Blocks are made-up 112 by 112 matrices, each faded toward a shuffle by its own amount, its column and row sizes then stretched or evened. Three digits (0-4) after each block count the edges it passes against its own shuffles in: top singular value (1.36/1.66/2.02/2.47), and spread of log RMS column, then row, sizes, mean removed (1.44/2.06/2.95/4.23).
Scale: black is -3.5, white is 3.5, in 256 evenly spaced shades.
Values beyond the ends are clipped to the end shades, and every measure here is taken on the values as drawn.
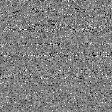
0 0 3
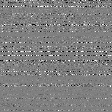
2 0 4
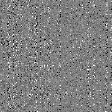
0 3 1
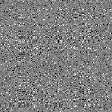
4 1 2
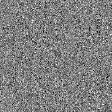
1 2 0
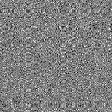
4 0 1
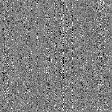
2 3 0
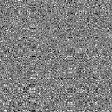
4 1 2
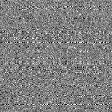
4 0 3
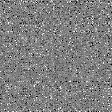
3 1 2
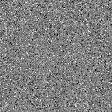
2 0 0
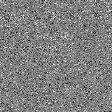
1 1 2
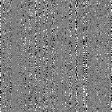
3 4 0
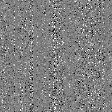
1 3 0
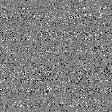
0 1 3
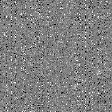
2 3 1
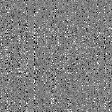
2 3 2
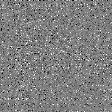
1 1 2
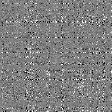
0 3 3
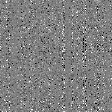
1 3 1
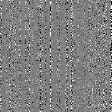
3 4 1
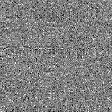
3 0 1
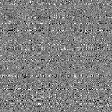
4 1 3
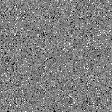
3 1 1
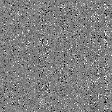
1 3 0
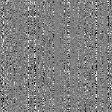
3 4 1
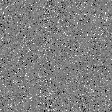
1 1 0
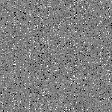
1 2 0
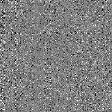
2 3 1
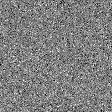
0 0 0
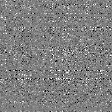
1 2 3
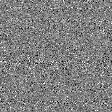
1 0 2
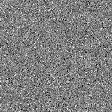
2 0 0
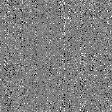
0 3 2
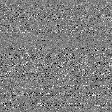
0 0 3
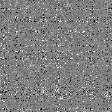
1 2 3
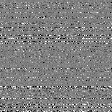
3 0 4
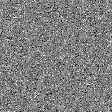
2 0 0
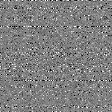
3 1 3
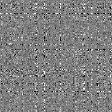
3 3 3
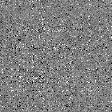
0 2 2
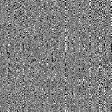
4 3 1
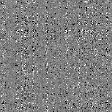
2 3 2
